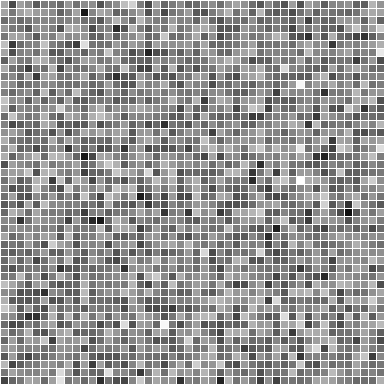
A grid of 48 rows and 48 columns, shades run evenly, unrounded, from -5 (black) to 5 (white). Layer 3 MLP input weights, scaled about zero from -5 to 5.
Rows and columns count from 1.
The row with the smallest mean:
34
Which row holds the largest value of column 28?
46
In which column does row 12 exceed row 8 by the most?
45
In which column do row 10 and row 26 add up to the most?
41
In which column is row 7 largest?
48
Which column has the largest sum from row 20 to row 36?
22
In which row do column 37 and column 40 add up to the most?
16
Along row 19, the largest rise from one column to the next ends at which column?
43
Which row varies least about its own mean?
3
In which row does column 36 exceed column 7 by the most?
23
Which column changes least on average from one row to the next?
12
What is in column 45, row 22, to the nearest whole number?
-1
